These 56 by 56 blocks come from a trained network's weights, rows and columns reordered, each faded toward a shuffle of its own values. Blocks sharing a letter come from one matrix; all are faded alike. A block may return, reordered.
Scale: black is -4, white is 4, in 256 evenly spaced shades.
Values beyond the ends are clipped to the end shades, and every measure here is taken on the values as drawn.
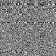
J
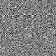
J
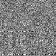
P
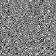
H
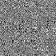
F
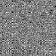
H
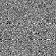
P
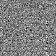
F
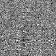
F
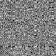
P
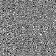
F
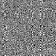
H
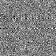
P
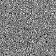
F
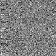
F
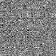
F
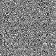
F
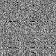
P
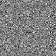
F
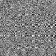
J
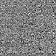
F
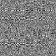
J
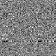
P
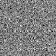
F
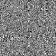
F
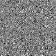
F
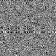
P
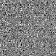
F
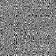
H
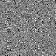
H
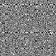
J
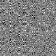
H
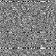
J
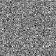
F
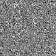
F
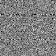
P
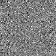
F
